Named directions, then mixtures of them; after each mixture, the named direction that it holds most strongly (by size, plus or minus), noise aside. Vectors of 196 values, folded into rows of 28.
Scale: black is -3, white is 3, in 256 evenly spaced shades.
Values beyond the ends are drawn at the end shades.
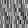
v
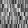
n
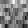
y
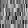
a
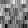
y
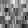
y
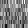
a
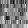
y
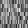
n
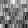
y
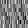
v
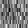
n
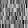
a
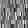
a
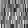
a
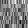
v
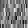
a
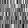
a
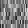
a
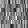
a
